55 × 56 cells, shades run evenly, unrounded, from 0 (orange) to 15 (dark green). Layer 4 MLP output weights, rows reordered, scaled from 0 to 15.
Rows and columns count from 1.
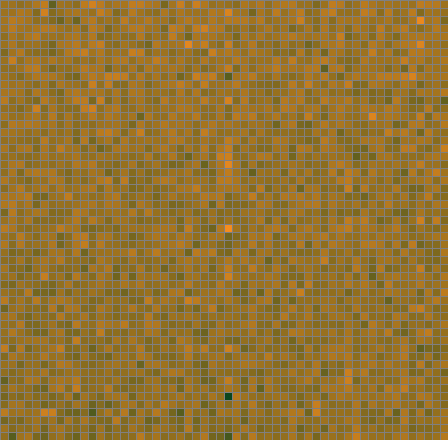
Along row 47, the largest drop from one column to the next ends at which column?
44
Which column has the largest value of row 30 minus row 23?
29
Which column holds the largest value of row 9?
41
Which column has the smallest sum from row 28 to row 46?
24
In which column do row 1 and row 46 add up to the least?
53
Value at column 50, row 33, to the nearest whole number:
6
